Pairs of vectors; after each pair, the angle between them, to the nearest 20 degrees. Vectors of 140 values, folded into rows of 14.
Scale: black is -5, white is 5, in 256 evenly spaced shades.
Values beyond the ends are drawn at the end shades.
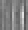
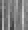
60 degrees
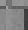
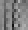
100 degrees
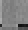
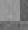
80 degrees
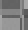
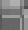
160 degrees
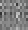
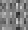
120 degrees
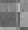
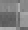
20 degrees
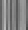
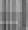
140 degrees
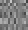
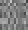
20 degrees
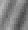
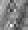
40 degrees
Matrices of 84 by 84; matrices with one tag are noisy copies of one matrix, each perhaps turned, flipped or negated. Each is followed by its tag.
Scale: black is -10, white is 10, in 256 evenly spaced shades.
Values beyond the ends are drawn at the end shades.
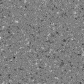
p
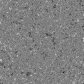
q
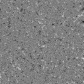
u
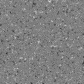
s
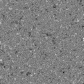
q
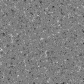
s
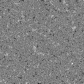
q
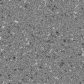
p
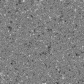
q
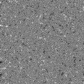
u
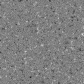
s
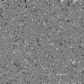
u
